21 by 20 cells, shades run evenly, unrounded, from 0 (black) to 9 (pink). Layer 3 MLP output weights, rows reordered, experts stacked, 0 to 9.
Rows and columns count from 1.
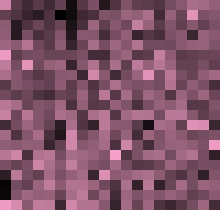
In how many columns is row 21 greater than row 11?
14
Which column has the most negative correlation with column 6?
18
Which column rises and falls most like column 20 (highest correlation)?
12
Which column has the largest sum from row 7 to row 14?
16
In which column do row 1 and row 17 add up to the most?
1
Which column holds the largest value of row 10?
10
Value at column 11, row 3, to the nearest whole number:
5
